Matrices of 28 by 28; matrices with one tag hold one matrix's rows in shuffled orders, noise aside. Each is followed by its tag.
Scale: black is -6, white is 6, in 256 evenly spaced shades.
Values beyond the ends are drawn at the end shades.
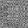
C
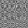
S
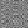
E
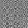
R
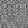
S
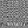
C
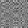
E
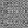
C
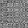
C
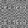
S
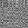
C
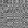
C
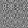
R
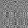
R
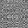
C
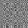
R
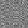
E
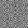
R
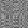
E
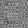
C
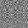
R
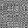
C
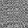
C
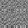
S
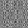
R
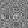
E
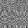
S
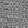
C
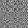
R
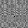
S
